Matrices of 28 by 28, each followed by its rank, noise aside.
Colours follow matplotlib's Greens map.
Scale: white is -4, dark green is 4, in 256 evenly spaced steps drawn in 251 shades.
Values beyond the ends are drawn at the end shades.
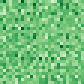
five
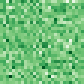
six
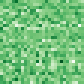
six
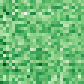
six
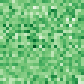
seven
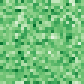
seven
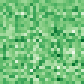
seven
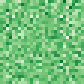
eight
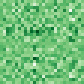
four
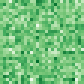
six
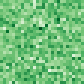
eight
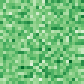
eight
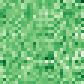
five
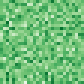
six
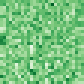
seven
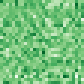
five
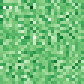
seven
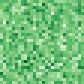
eight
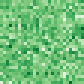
seven
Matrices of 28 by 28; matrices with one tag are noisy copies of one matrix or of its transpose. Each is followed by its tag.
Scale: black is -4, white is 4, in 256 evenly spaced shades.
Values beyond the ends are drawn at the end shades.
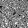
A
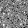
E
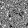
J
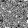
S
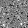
E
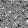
S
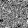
S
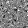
J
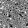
J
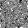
S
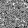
E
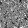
S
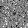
A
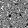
J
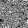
S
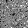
A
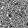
J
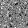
J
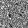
J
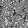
A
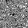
A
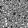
A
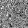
J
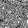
S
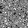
A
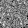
E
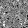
E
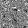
J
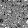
S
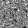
J
